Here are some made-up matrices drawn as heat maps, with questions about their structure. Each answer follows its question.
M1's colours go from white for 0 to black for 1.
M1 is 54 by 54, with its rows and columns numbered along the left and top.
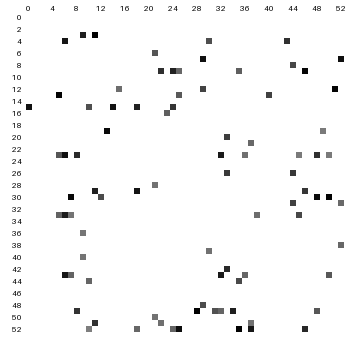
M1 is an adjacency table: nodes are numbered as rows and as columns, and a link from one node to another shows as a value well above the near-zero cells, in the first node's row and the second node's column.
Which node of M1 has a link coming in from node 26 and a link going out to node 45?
node 33
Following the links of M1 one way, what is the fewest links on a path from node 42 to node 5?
2
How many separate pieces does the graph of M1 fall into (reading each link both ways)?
8
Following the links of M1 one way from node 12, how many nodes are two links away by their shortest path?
9
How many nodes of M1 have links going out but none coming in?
8
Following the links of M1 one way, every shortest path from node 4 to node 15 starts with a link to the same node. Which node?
node 30
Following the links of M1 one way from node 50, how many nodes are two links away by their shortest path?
1
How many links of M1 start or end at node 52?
10
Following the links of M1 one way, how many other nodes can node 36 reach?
6
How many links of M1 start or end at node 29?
6
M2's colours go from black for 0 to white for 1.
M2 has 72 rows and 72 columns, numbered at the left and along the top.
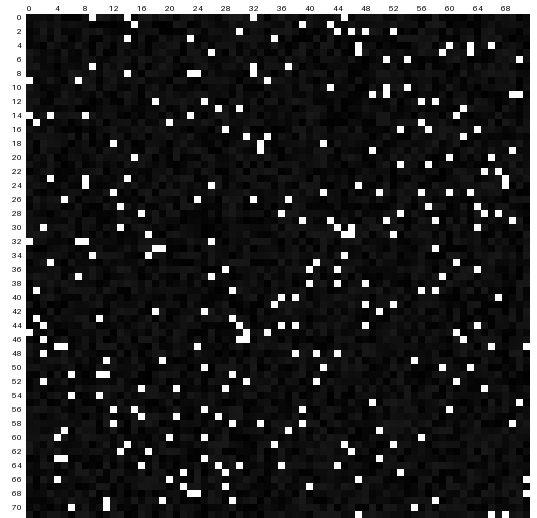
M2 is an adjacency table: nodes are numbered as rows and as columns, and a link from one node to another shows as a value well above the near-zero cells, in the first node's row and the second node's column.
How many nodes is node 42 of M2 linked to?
3
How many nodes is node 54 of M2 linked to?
2
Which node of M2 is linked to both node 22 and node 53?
node 65
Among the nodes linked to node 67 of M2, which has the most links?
node 28
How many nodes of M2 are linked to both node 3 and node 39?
0
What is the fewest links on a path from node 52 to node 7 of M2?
5
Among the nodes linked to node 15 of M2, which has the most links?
node 56
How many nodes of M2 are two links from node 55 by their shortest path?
3
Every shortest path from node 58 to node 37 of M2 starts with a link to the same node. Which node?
node 12
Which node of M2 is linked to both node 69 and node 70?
node 11
